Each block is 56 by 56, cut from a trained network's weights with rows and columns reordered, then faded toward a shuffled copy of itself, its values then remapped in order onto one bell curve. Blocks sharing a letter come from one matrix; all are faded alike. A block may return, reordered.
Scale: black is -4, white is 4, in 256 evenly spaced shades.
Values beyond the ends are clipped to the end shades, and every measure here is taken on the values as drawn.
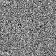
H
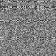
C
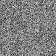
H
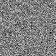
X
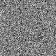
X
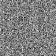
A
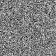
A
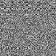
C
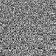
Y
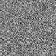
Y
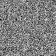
H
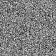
H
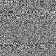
C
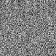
Y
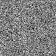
H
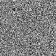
X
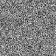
Y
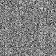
A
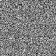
Y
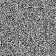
A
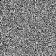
X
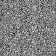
A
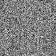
A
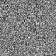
X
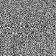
C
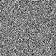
X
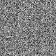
A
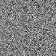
X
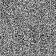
H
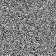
X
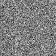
H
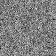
A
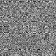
C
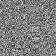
Y
